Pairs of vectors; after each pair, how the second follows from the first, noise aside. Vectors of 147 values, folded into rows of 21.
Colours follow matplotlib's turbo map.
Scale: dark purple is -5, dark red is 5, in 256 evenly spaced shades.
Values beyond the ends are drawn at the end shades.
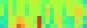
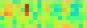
wrapped around.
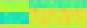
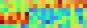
negated, scaled up.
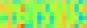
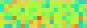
sign-scrambled.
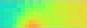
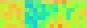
wrapped around.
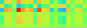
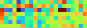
negated, scaled up.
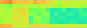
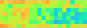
copied.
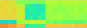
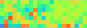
sign-scrambled.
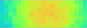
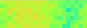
wrapped around, shrunk.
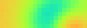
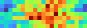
wrapped around, scaled up.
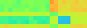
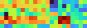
negated, scaled up.
